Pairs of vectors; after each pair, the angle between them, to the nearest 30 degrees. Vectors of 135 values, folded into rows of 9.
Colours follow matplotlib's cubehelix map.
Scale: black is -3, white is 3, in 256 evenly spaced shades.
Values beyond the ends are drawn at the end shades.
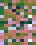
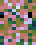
120 degrees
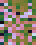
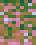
90 degrees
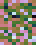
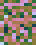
60 degrees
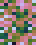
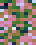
30 degrees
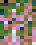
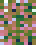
120 degrees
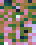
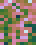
150 degrees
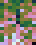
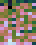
60 degrees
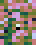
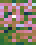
60 degrees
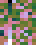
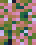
150 degrees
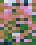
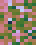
60 degrees
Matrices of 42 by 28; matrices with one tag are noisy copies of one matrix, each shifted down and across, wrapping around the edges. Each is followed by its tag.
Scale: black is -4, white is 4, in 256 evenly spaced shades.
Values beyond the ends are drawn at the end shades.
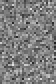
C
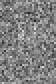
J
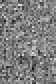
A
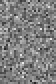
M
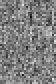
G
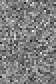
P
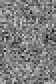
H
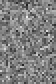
J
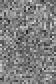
H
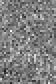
H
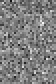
J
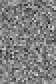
P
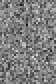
M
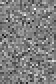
C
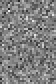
P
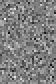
P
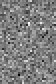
C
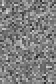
C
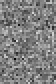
J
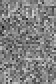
H
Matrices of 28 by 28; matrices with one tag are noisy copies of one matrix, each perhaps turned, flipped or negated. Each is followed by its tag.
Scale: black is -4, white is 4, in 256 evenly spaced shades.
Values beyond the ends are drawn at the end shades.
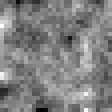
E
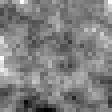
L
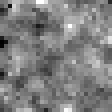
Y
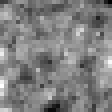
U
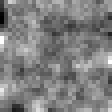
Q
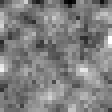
Y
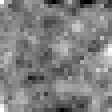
U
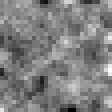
Y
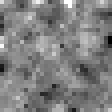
Y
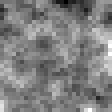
L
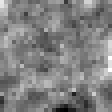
L
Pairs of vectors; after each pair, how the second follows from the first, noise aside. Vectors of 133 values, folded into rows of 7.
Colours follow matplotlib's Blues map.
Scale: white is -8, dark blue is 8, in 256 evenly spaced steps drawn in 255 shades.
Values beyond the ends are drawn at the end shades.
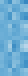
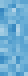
reversed.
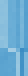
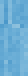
reversed, shrunk.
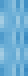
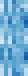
reversed, negated, scaled up.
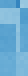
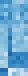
reversed, negated, scaled up.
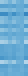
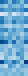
negated, scaled up.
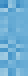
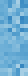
reversed, negated.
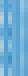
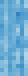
reversed.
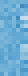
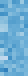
reversed.
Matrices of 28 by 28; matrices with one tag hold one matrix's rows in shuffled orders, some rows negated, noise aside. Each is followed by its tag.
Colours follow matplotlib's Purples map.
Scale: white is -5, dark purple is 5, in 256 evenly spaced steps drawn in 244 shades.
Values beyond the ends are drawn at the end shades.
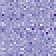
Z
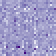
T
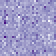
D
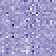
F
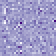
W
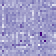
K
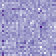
K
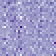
W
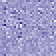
W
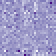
T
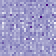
Z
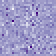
F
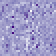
F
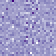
F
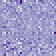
W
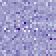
T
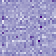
K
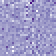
F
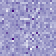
F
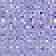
Z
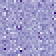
W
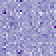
W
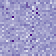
F
